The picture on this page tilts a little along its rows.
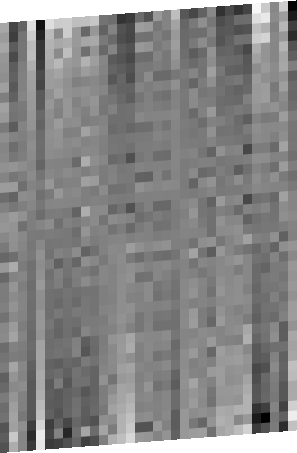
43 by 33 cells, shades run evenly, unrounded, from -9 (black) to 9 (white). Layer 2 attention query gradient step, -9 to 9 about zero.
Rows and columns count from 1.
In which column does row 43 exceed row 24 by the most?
5
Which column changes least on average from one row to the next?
21
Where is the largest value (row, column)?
1, 29
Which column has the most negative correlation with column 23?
10
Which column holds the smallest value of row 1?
33
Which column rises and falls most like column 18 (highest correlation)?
19
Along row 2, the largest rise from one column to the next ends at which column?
6
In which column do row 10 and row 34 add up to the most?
28
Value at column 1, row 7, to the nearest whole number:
2
